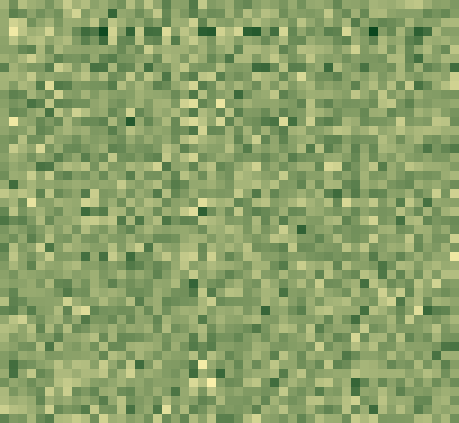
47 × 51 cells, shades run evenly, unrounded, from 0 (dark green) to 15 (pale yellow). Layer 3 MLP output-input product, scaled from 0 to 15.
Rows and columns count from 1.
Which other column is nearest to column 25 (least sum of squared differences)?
21
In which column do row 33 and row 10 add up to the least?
8
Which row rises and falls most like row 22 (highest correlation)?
46
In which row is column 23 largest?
41
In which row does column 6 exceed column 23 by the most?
4
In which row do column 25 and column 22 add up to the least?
42
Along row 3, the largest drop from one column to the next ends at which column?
23
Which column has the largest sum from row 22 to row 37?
51
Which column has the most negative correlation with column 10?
19
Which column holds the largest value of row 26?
32
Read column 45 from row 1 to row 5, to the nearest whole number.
10 8 7 10 9
